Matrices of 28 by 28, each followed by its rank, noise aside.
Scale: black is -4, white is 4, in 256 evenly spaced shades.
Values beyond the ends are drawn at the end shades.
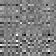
two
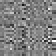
three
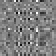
three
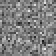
eight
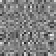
three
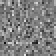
six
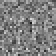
eight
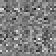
six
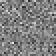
eight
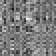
three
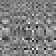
three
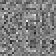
six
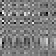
two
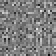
six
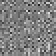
four
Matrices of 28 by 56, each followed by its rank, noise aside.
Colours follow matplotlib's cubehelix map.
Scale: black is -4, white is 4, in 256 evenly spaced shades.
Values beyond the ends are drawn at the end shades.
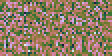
six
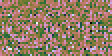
eight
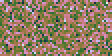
eight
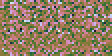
seven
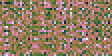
five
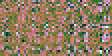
five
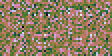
seven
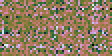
five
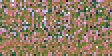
seven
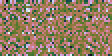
five
